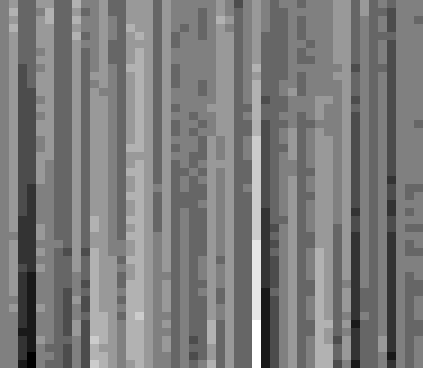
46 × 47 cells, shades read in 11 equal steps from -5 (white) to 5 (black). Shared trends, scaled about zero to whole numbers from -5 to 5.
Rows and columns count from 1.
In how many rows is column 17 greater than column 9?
3
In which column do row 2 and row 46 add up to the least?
29
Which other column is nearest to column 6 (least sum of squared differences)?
25
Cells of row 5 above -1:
33
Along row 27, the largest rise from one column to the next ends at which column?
30
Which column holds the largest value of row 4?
44
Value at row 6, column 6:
-1
